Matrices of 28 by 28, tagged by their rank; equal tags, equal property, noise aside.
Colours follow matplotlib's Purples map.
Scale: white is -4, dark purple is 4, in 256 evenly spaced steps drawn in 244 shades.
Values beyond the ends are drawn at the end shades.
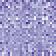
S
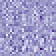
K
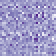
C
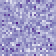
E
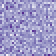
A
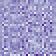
C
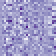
K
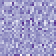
C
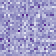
A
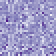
E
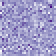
A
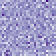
S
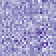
E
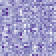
A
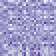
C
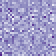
E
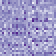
K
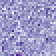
A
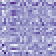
C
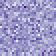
E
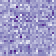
E
